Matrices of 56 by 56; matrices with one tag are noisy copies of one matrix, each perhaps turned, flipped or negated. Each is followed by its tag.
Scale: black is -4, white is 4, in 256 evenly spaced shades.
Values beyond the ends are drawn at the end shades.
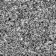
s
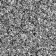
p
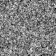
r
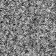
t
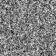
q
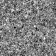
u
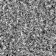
q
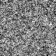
r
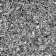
s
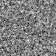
q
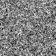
p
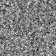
q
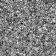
u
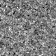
p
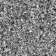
q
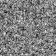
t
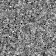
p
